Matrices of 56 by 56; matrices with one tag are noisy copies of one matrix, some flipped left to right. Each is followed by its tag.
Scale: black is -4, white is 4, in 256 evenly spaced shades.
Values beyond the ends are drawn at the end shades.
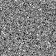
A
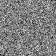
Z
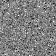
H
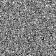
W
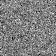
W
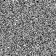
Z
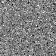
H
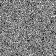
W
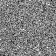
Z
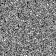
H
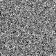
A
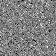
Z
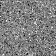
W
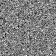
H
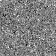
A
